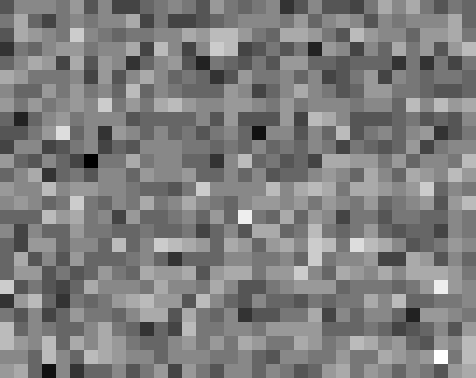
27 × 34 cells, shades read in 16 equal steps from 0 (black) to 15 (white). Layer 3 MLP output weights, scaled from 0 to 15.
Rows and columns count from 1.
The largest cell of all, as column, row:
32, 26
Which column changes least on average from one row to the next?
17
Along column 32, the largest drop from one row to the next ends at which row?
27
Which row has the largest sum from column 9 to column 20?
18
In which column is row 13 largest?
33
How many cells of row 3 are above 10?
4
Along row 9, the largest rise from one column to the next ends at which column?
23
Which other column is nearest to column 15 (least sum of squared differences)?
29
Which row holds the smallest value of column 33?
5
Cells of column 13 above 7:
15
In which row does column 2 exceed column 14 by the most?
2
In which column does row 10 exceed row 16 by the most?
25
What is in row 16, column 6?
10
